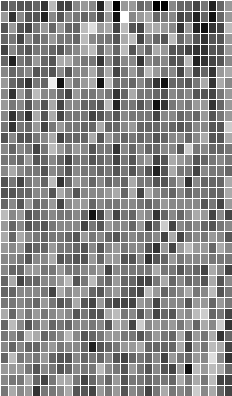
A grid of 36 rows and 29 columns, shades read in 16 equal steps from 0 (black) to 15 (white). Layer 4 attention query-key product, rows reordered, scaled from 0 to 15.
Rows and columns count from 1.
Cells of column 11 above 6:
22
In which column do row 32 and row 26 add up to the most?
27
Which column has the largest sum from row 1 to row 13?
29
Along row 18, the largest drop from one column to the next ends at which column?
18
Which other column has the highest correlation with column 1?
3
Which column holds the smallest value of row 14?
15
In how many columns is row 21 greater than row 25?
12
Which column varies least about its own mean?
10
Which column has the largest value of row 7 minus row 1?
20
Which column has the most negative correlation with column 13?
14
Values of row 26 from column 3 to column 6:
4 6 6 8
